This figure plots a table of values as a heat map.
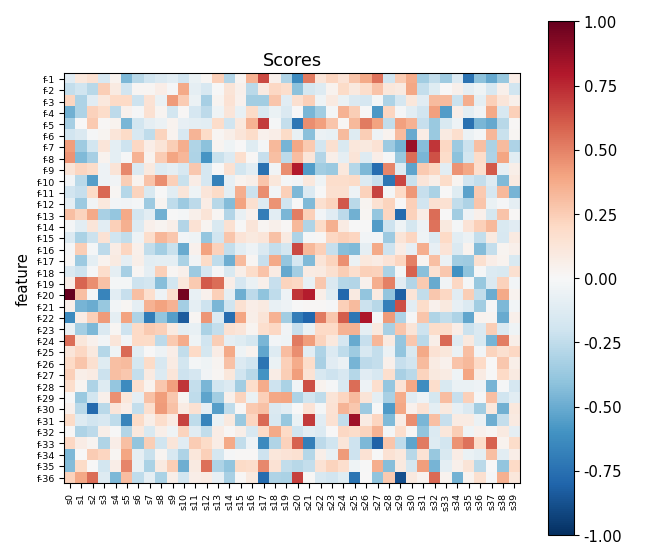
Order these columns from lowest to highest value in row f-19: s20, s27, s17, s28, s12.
s17, s20, s27, s28, s12
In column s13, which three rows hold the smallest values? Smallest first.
f-10, f-30, f-21
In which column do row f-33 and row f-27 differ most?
s21
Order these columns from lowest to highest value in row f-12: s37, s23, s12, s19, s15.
s19, s37, s12, s23, s15
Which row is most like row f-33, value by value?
f-9
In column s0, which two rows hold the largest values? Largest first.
f-20, f-24
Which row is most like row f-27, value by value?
f-26
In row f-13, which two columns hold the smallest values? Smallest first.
s29, s17
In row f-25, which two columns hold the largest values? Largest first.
s5, s20
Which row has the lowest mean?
f-22
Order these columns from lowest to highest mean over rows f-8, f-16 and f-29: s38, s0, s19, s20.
s19, s38, s0, s20
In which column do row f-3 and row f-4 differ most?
s33
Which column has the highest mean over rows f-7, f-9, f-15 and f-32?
s18
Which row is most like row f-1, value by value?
f-5
